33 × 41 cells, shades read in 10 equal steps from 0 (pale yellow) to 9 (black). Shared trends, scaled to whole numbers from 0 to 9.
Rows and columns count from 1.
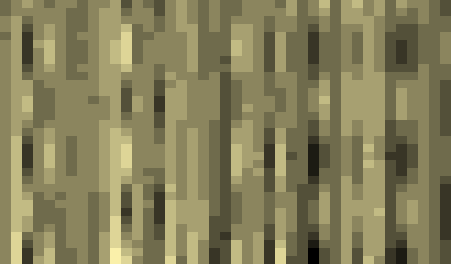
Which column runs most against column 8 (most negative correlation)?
21
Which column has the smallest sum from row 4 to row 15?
11
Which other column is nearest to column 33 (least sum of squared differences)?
30
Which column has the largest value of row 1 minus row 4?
12
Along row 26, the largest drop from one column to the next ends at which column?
16
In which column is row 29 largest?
41
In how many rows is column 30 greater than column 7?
7
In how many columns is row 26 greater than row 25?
1
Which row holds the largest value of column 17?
33
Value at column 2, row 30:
1
